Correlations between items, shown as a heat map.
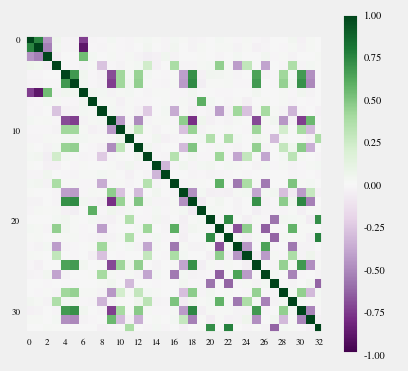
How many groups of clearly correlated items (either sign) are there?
6
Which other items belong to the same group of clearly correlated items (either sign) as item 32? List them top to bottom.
11, 20, 22, 27
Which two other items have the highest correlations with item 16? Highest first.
21, 29
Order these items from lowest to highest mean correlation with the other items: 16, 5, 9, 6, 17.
9, 17, 6, 16, 5
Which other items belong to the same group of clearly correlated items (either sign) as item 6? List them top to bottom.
0, 1, 2
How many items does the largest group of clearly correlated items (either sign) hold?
11
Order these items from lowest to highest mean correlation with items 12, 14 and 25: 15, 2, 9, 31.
9, 31, 15, 2
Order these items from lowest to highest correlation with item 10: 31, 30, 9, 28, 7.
9, 31, 7, 28, 30
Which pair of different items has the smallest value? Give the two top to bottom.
1, 6
